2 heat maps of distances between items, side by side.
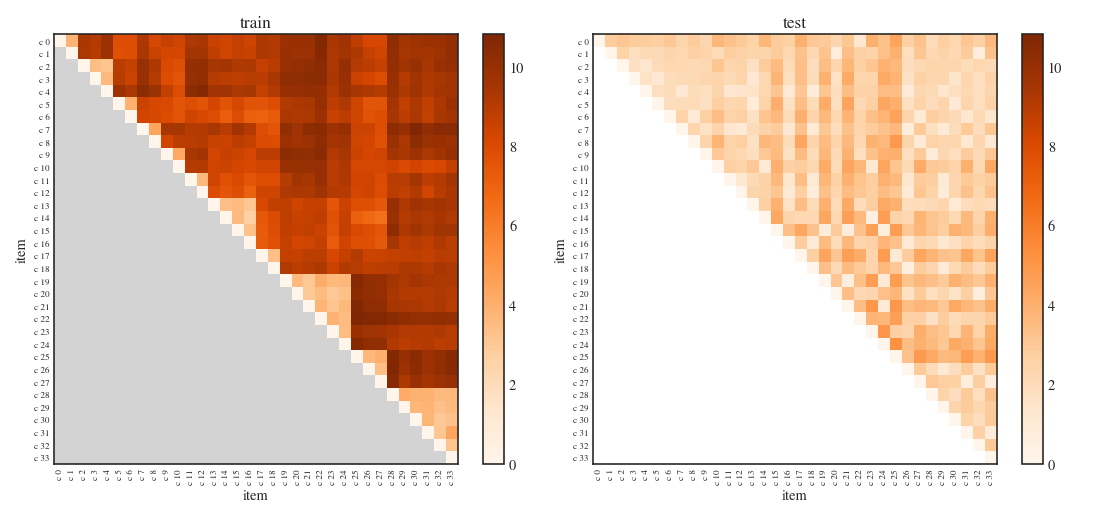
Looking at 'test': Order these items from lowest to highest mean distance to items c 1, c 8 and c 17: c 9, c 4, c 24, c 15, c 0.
c 4, c 9, c 0, c 15, c 24
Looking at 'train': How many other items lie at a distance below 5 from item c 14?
3
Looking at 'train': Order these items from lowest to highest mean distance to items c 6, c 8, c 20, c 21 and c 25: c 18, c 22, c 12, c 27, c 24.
c 24, c 22, c 27, c 18, c 12
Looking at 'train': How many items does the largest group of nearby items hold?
6
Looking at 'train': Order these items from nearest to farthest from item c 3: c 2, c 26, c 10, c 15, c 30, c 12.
c 2, c 10, c 26, c 15, c 30, c 12
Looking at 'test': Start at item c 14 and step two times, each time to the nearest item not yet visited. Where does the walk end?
c 10
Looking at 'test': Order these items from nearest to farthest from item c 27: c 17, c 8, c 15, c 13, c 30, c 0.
c 8, c 13, c 30, c 0, c 15, c 17
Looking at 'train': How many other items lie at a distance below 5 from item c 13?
3
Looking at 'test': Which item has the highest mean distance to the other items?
c 25
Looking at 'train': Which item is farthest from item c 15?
c 28
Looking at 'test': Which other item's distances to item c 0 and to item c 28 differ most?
c 9
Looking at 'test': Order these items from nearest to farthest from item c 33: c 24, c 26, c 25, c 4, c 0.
c 4, c 26, c 0, c 24, c 25
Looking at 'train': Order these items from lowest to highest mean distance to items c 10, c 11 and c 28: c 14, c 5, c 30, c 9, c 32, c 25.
c 32, c 30, c 9, c 5, c 14, c 25
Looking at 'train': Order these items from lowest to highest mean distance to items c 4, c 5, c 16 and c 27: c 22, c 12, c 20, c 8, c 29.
c 12, c 8, c 29, c 20, c 22
